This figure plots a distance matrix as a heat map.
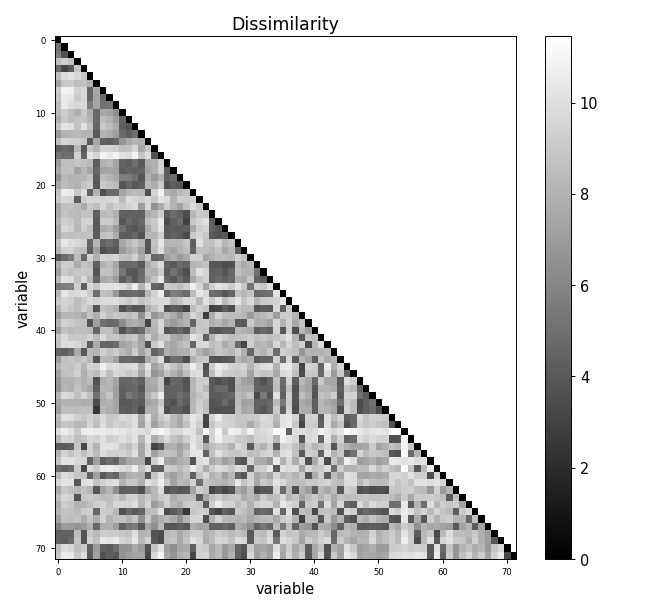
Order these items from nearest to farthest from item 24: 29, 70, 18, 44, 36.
44, 18, 70, 29, 36
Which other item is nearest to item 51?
6
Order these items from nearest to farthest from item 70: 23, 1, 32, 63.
32, 63, 23, 1
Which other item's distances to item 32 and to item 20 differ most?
65
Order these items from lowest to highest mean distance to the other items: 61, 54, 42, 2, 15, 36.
15, 42, 2, 61, 36, 54
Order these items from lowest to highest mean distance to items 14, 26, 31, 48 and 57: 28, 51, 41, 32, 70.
51, 32, 70, 28, 41
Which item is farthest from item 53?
54
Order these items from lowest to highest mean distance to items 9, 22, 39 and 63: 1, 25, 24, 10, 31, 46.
10, 31, 24, 25, 46, 1
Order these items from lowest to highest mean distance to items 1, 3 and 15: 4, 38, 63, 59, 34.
4, 59, 34, 63, 38
